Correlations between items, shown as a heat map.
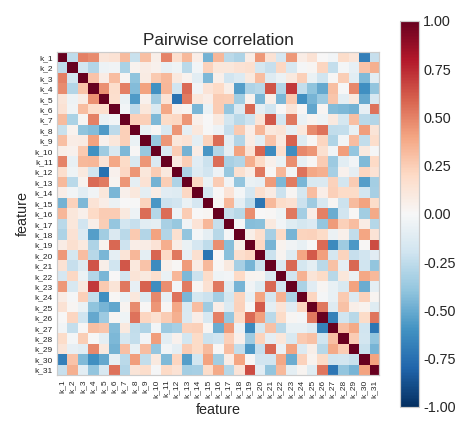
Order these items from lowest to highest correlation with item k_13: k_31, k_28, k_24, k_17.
k_24, k_31, k_28, k_17
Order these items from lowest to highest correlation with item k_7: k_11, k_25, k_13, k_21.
k_25, k_11, k_13, k_21
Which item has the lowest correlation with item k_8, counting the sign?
k_5
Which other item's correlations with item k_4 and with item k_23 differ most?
k_26
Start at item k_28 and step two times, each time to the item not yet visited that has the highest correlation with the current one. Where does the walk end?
k_20
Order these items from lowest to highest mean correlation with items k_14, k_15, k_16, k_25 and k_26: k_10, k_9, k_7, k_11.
k_10, k_7, k_11, k_9
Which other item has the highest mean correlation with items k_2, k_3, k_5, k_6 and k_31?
k_19
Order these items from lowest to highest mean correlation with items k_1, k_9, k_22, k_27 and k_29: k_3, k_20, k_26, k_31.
k_31, k_26, k_20, k_3
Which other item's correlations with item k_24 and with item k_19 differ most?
k_16
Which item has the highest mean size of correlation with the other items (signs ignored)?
k_4
